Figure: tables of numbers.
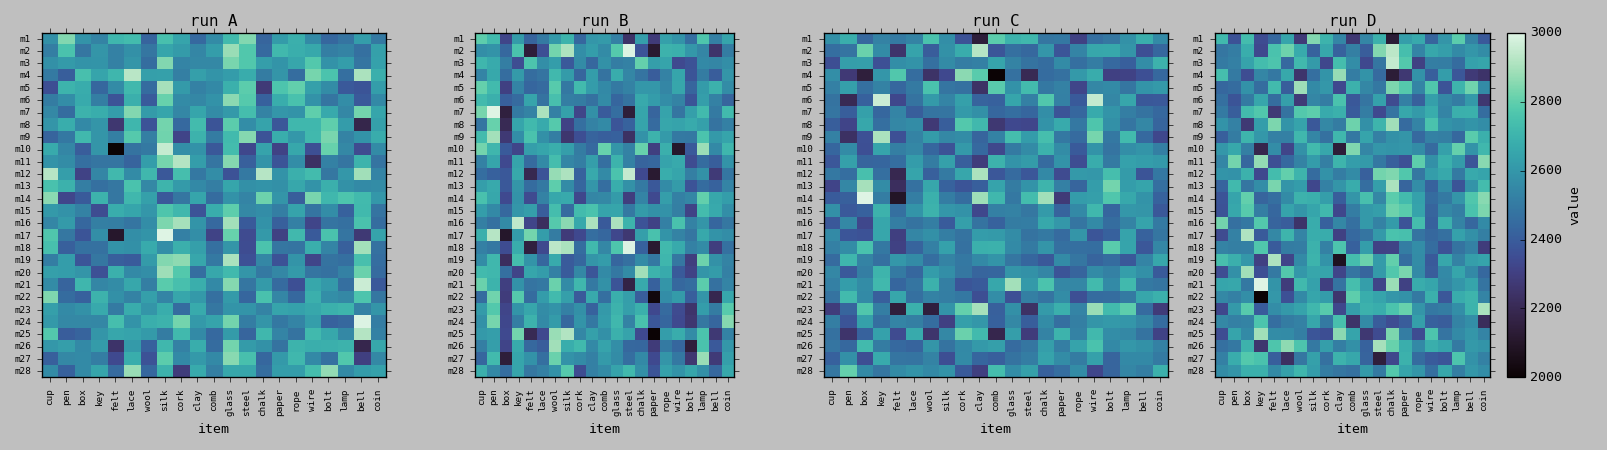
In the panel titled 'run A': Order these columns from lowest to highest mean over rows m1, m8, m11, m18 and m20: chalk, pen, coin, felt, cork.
coin, felt, chalk, pen, cork
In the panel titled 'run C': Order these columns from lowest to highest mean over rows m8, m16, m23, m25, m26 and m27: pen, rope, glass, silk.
pen, silk, glass, rope
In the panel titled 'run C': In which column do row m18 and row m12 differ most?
comb
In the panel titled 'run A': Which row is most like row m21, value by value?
m24
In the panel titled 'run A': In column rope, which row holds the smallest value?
m21
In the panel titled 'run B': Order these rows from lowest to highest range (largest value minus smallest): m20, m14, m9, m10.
m14, m20, m9, m10
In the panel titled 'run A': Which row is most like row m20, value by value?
m15
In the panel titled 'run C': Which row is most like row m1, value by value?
m5
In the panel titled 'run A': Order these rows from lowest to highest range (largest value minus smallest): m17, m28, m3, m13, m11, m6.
m13, m3, m6, m28, m11, m17
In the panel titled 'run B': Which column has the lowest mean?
box
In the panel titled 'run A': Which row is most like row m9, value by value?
m28
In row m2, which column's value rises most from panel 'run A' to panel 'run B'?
wool
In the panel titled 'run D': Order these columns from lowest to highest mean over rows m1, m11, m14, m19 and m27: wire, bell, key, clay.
wire, clay, key, bell
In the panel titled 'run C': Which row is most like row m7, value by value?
m24
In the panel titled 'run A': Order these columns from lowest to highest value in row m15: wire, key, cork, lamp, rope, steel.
key, lamp, wire, steel, rope, cork
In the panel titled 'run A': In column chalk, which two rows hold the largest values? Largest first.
m12, m14
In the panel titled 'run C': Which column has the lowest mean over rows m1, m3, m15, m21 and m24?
clay
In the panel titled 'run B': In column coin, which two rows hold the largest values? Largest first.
m24, m23
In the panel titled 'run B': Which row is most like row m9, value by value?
m17
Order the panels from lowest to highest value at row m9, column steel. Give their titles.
run B, run D, run C, run A
